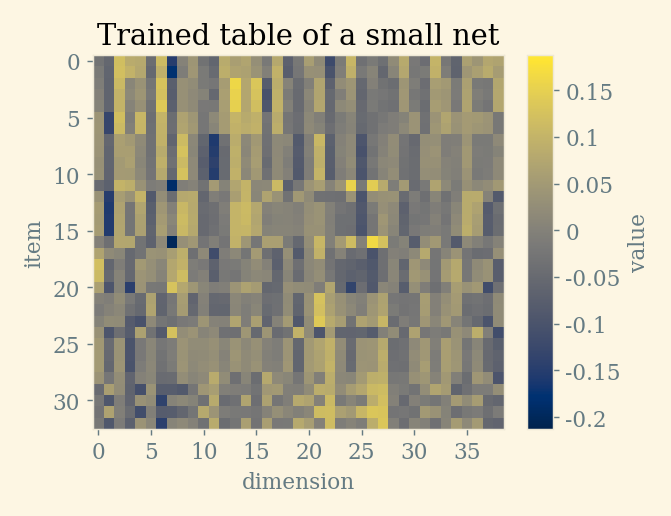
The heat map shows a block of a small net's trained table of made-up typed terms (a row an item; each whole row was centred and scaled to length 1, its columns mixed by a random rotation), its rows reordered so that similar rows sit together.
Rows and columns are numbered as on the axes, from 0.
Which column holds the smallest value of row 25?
3
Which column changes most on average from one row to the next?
7
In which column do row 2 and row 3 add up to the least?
16
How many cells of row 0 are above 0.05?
15
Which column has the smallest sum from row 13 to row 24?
1
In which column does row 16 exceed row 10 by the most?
26
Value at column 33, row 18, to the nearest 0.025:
0.05
